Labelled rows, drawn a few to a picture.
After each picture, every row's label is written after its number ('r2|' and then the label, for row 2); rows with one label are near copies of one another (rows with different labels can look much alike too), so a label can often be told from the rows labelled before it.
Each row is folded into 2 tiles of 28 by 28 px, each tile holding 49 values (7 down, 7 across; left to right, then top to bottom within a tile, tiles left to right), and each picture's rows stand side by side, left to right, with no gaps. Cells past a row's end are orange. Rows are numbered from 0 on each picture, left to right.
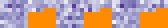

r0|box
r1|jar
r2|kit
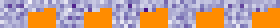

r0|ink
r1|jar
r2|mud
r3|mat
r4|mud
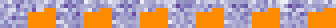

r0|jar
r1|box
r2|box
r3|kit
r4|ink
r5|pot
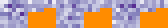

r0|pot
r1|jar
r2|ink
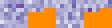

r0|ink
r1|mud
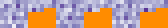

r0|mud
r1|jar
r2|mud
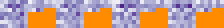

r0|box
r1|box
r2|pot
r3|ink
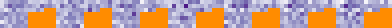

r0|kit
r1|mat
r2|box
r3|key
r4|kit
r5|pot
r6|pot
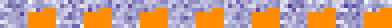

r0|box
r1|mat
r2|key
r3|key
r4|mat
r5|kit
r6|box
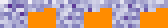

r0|pot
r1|jar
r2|jar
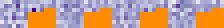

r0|mud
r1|ink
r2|mud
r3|pot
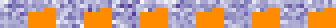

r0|pot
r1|mat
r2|box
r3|pot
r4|box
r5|ink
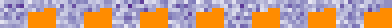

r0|ink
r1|key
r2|key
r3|box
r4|jar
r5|box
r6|mat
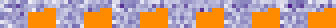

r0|box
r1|mat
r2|kit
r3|mud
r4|kit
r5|kit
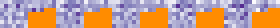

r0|mud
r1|pot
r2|pot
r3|pot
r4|box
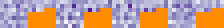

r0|jar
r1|mud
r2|mud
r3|ink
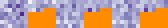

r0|box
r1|mud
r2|mat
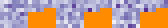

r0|pot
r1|mud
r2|mat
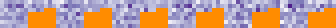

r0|ink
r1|pot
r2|jar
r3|ink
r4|mat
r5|kit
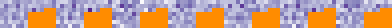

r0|mud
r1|mud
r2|box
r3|kit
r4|key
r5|mud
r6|kit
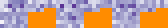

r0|kit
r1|key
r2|ink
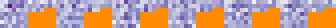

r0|kit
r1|jar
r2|mat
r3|mat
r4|pot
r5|pot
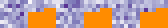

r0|box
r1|kit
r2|mud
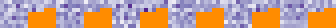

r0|jar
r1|pot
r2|mud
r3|pot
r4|mat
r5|ink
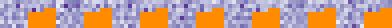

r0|mud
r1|kit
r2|mud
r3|jar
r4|jar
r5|kit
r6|mat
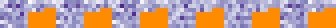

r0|box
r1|kit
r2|box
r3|jar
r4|jar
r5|box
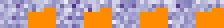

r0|jar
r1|jar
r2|kit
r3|kit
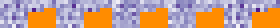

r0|mud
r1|mud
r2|pot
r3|kit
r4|mud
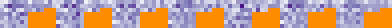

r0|pot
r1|box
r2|ink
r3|kit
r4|jar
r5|kit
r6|pot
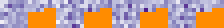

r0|kit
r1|mat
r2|mud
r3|jar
